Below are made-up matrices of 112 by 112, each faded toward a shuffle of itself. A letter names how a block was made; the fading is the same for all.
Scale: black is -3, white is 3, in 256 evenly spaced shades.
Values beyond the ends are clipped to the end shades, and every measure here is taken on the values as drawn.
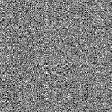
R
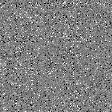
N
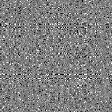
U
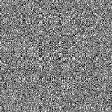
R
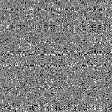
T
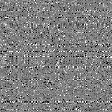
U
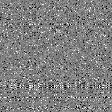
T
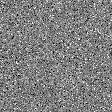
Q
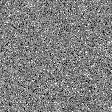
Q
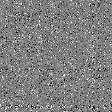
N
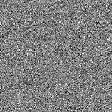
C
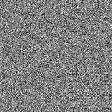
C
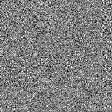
C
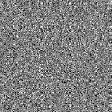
R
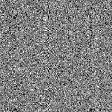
C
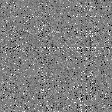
N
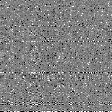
U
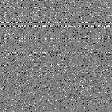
U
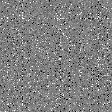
N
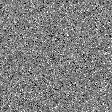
Q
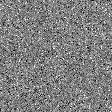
Q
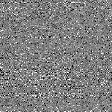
T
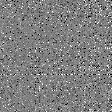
N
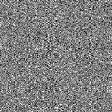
R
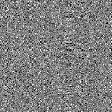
R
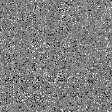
N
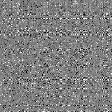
U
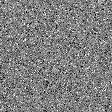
Q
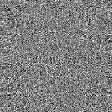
R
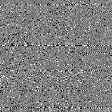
T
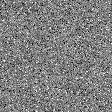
Q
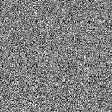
C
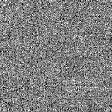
C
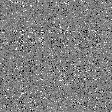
N
